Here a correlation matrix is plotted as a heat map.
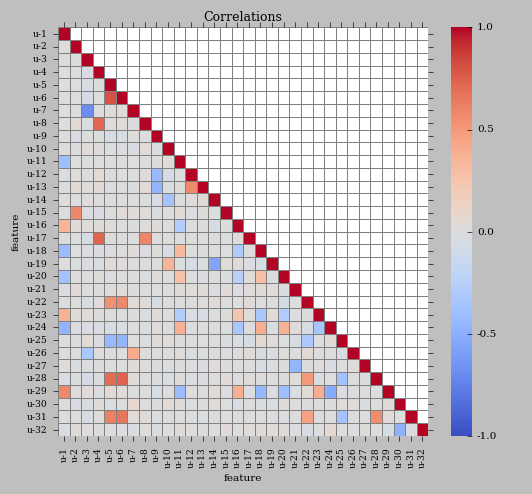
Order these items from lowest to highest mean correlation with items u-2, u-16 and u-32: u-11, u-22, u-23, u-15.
u-11, u-22, u-23, u-15
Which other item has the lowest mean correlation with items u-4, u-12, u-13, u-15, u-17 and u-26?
u-9
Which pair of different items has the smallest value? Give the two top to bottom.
u-3, u-7
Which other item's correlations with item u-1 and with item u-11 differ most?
u-29
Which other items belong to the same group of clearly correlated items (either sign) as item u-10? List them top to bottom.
u-14, u-19
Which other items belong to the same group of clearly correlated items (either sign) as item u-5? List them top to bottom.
u-6, u-22, u-25, u-28, u-31
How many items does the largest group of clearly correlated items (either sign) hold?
8
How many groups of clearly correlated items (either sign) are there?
9
